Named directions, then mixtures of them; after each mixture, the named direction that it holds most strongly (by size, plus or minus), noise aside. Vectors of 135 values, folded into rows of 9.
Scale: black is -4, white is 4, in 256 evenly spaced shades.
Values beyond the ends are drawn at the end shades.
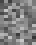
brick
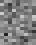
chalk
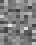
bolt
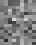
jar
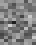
brick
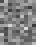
bolt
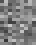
bolt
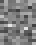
bolt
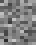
chalk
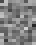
bolt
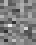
bolt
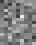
brick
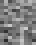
bolt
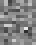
bolt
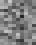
brick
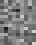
bolt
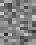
chalk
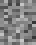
brick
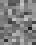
jar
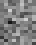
jar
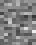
chalk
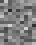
bolt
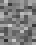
bolt
